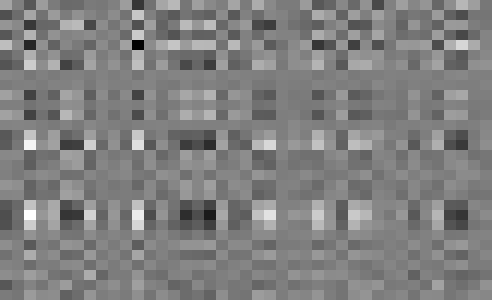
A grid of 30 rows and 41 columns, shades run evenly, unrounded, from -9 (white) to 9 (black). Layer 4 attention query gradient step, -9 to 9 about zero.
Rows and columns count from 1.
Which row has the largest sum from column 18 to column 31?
3
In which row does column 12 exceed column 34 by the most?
5
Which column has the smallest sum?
12
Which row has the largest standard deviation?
22
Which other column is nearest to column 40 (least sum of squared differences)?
36
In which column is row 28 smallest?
8
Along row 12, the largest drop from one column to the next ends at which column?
6
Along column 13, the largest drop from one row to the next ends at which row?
16
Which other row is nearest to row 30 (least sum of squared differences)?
24
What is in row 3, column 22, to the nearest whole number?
4
